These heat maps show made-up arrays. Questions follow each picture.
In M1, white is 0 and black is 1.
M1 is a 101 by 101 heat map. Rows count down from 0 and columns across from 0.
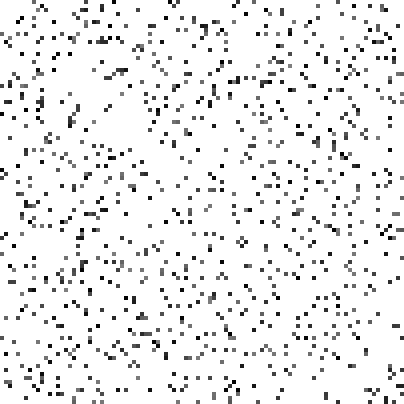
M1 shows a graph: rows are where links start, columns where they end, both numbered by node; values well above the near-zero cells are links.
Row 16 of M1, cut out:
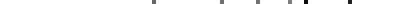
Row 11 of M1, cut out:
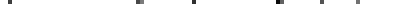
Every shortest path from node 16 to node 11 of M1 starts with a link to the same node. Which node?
node 64
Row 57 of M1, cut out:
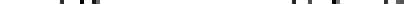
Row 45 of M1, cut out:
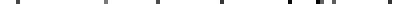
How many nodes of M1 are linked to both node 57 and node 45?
1
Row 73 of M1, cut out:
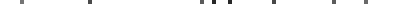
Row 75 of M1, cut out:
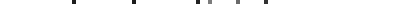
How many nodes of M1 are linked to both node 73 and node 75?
0
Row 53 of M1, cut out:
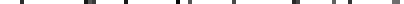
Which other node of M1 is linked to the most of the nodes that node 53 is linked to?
node 81
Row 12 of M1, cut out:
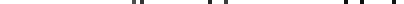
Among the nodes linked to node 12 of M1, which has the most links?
node 52
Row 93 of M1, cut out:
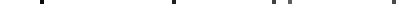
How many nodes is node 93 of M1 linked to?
5
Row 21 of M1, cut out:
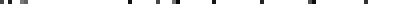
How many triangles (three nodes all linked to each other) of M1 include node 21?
7
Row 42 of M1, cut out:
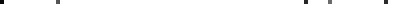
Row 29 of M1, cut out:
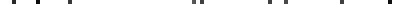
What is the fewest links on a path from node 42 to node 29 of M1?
4
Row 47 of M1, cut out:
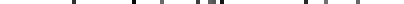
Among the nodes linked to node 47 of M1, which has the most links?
node 18
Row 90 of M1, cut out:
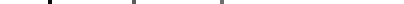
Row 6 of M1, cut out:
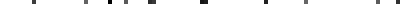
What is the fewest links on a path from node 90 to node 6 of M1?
4
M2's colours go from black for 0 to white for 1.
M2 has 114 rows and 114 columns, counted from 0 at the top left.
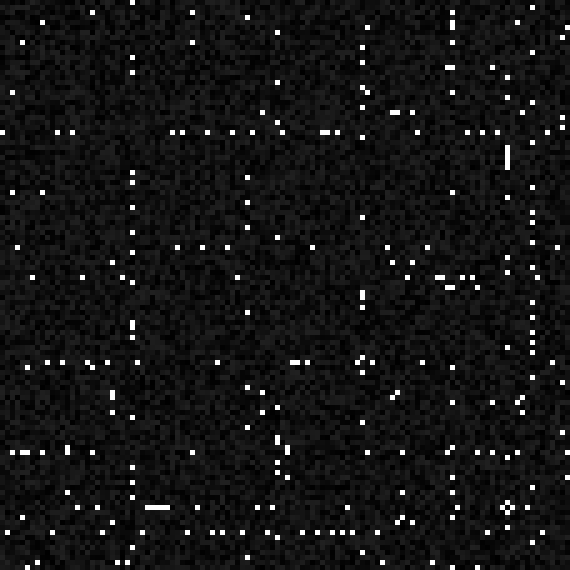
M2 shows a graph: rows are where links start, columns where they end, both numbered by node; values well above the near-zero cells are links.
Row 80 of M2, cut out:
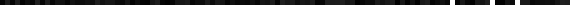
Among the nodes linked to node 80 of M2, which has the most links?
node 90
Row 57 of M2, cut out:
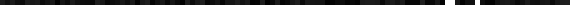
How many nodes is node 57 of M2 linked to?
3
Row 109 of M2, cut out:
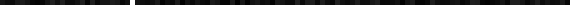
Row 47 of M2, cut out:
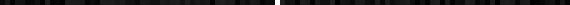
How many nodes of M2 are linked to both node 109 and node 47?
0
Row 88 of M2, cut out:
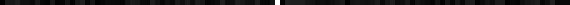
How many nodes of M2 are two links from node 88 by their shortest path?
9
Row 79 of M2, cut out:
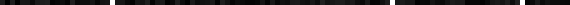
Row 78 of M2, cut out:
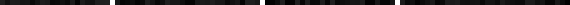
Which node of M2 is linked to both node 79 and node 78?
node 22
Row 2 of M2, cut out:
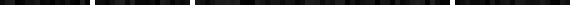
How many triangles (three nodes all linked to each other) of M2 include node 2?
2
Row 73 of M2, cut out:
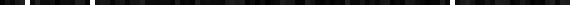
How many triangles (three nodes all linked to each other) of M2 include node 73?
2
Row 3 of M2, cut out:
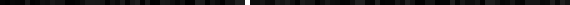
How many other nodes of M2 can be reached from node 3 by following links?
8
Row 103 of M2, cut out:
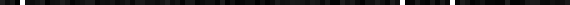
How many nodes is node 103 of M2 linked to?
3
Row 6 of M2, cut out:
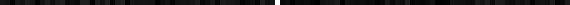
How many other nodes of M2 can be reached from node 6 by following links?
10
